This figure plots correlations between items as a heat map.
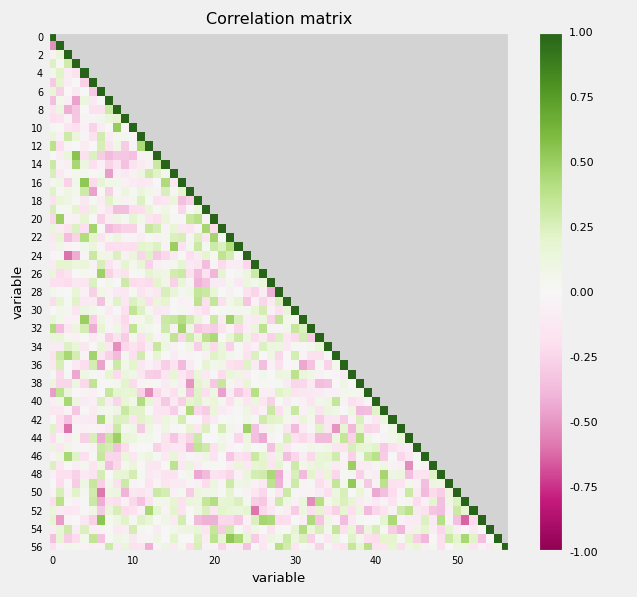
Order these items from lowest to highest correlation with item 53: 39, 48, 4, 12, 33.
33, 4, 39, 12, 48
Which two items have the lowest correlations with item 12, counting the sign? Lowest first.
39, 56
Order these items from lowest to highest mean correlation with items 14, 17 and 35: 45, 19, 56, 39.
45, 39, 56, 19
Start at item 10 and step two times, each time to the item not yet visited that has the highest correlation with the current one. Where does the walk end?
44
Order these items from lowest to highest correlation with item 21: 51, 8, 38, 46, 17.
8, 17, 46, 51, 38
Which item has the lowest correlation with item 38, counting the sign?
17
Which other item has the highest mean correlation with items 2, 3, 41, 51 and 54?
35
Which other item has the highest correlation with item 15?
23
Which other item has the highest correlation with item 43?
24
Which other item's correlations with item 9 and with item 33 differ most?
19
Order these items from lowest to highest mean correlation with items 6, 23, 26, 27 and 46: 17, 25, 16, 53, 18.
18, 17, 16, 25, 53
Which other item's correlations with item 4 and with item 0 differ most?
1
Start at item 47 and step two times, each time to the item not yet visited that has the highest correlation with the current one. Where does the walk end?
49
